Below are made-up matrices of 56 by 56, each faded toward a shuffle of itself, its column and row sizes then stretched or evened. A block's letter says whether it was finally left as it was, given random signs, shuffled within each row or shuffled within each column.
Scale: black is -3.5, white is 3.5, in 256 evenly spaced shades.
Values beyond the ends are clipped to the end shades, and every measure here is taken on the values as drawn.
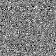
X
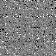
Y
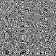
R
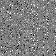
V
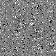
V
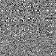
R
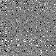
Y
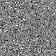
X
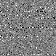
X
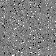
V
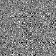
Y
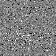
X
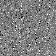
V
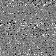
X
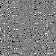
R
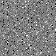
V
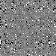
Y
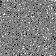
X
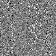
V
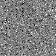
V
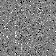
V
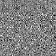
R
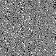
V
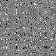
R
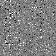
V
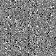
V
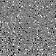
Y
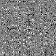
R
